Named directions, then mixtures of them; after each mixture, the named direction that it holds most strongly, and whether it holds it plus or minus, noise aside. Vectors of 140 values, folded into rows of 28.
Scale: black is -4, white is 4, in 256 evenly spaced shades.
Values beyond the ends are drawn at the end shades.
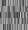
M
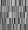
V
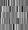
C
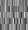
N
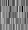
C, plus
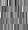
C, minus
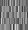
C, plus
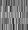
M, minus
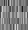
C, plus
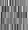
C, minus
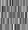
C, minus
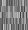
M, minus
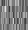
N, plus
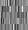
C, minus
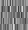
C, minus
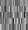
N, minus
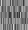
M, plus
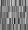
V, plus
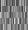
V, minus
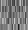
V, minus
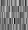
V, plus
